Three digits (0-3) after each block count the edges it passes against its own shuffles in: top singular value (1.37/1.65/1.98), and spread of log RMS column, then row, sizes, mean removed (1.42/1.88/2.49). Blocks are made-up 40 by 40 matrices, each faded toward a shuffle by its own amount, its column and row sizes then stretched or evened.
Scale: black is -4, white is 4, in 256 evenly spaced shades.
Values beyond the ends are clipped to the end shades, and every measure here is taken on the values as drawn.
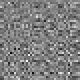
3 0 3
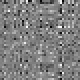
3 2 2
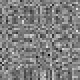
3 1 0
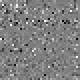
0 1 2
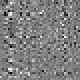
3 2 2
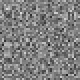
3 0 1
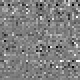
1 1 2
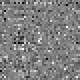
1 1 1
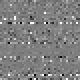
1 1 3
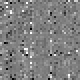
1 2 1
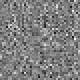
2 1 0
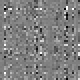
1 3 2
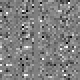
0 3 1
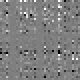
2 3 2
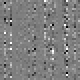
1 3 0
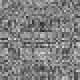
3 1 1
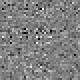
0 1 2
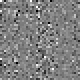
1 3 0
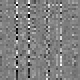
3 3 0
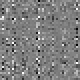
2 3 2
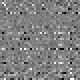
2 0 3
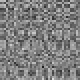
3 1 1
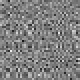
3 0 2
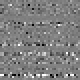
3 0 3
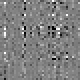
3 3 2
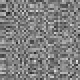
3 0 1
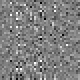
3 2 0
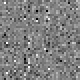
1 1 0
